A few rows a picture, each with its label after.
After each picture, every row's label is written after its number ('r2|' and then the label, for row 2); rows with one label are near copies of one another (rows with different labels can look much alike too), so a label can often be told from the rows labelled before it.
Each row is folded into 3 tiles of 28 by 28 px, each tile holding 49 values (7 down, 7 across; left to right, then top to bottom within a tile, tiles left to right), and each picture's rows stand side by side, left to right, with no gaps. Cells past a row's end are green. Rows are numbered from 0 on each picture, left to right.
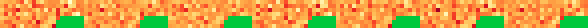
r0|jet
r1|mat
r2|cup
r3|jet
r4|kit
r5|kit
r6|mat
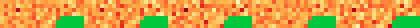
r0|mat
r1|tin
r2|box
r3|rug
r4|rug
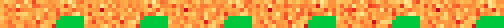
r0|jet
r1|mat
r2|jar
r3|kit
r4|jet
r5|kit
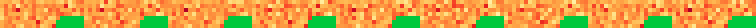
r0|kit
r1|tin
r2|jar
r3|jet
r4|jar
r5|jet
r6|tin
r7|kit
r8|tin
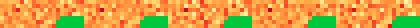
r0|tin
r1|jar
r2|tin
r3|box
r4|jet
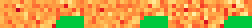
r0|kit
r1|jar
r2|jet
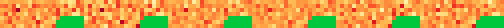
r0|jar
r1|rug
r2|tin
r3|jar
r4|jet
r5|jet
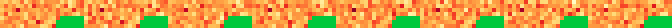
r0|rug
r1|rug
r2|mat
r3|jar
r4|jar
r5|tin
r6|box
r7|jet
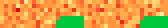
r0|tin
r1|jet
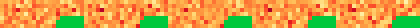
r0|tin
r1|kit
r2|rug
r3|jar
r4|cup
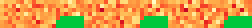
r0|jet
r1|box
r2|tin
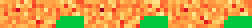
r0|tin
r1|jar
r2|tin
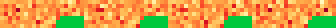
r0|jar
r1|cup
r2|jet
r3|box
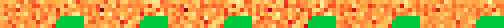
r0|jet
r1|jar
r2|jar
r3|rug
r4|kit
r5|box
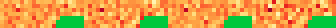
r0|kit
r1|mat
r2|jar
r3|tin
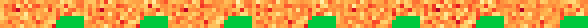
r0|cup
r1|tin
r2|box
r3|jet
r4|tin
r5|cup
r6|jar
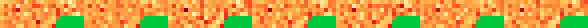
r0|jet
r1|kit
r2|mat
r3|jar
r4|kit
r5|tin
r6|mat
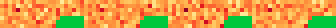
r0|tin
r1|kit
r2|rug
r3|cup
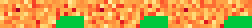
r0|box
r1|cup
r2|rug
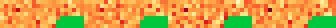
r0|box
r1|tin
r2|mat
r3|jar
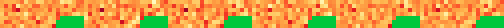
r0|cup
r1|mat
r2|jar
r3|jet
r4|kit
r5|cup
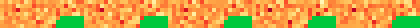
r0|tin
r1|cup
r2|tin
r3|box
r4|jar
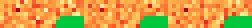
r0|tin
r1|kit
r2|mat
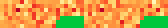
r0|tin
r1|box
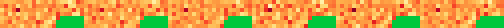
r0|jar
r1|jar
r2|mat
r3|cup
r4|mat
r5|mat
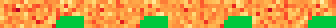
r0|cup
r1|jet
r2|kit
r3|mat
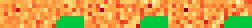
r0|jar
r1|kit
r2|mat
